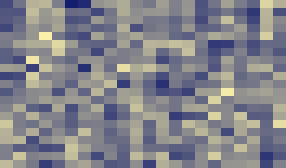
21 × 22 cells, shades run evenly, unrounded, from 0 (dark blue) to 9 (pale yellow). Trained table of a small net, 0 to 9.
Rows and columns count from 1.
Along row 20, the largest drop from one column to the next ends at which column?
14
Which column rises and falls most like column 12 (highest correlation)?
5
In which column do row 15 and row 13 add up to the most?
17
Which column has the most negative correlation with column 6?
21
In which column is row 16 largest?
22
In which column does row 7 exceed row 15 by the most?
15
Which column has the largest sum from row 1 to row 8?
3
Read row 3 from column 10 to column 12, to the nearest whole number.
5 5 4
